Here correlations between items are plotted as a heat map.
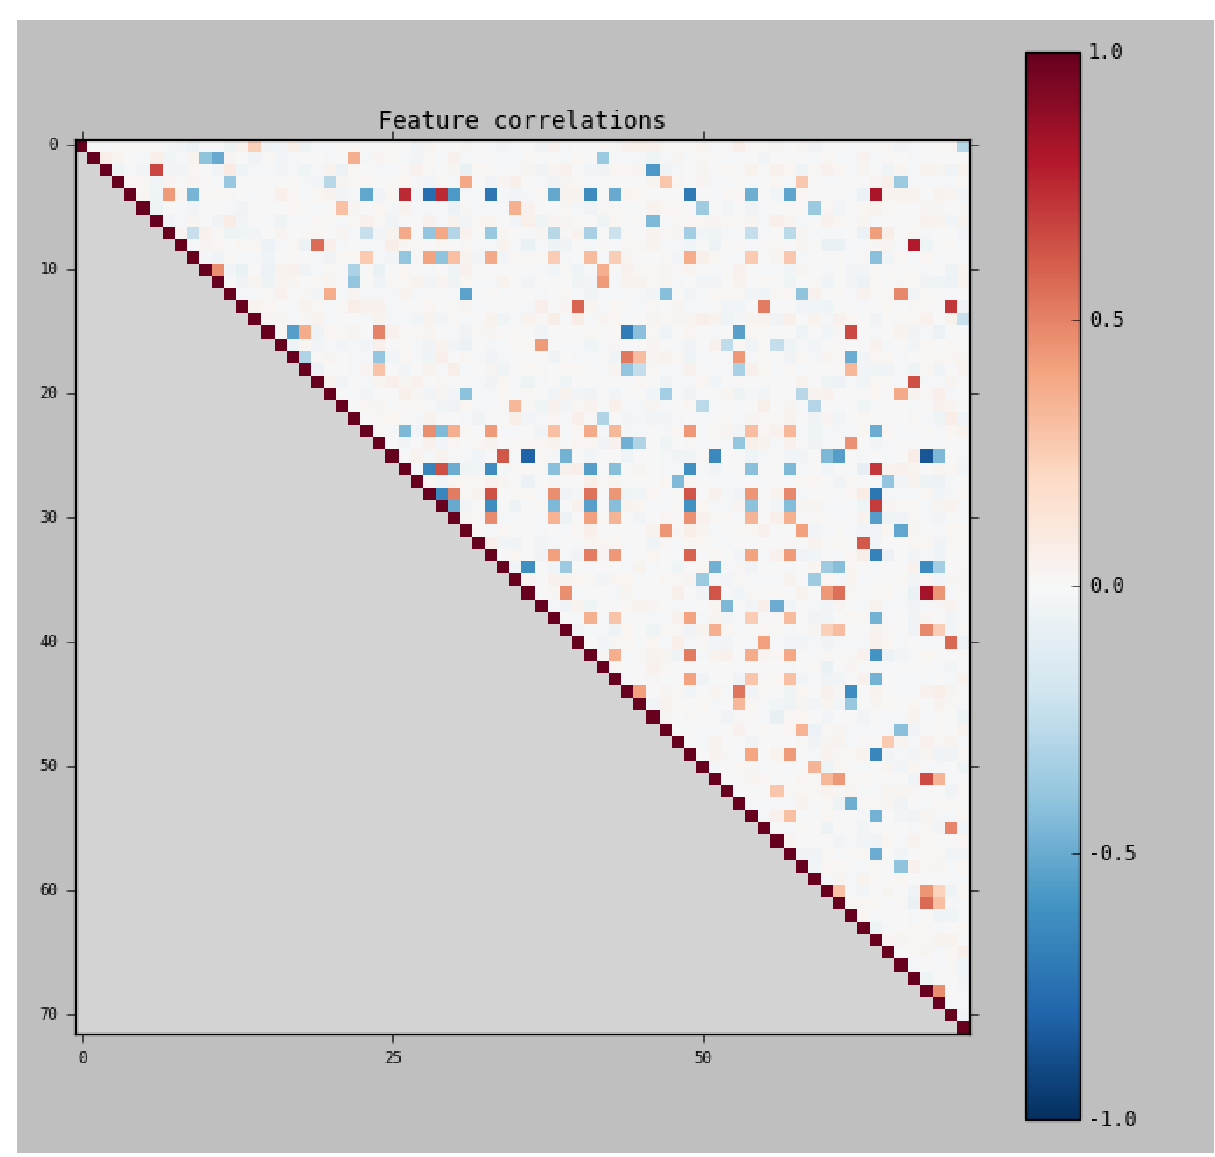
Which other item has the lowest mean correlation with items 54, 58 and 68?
25
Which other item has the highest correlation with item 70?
13
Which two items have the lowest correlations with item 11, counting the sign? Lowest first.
1, 22
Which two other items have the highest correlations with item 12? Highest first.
66, 20
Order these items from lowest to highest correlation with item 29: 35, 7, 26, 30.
30, 35, 7, 26
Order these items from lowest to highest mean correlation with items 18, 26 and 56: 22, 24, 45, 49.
49, 45, 22, 24
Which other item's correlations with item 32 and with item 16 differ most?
63
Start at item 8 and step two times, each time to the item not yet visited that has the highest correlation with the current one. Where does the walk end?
19
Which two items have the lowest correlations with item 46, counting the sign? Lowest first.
2, 6
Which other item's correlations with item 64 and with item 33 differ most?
4
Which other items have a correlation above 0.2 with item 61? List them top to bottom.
36, 39, 51, 60, 68, 69
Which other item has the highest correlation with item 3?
31
